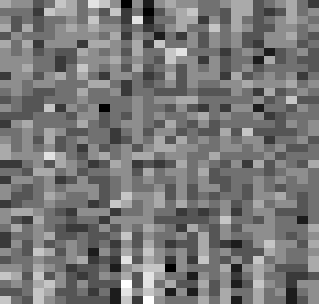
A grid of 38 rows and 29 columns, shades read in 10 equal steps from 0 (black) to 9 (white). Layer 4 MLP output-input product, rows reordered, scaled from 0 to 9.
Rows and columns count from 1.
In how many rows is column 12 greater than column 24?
16
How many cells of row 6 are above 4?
16
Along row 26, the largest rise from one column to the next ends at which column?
11
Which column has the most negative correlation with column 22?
14
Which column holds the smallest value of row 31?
22
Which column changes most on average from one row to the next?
1
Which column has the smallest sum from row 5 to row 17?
24
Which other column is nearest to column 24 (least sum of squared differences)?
19
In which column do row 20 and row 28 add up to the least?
28
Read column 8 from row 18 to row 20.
5 2 3
